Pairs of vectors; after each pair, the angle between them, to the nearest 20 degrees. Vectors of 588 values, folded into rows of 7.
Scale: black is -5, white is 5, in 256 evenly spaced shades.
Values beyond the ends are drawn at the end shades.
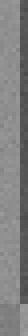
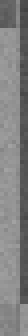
20 degrees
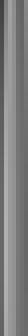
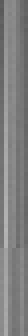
40 degrees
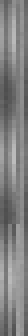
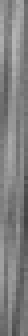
60 degrees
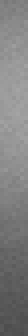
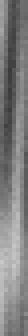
120 degrees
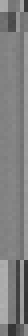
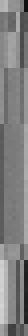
40 degrees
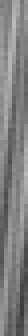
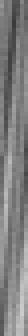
160 degrees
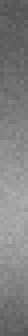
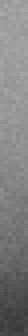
100 degrees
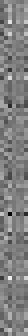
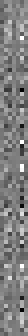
60 degrees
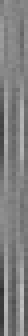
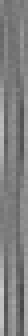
160 degrees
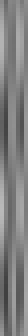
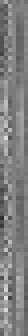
140 degrees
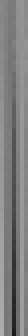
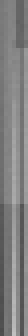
140 degrees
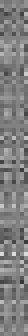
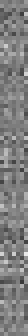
20 degrees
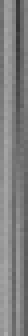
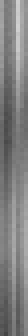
140 degrees
